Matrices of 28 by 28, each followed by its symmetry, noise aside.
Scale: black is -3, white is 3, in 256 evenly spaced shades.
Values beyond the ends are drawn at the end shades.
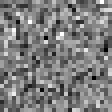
no symmetry.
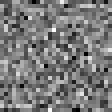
same after a half turn.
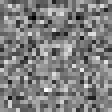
mirrored left to right.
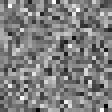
no symmetry.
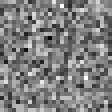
antisymmetric.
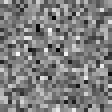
antisymmetric.
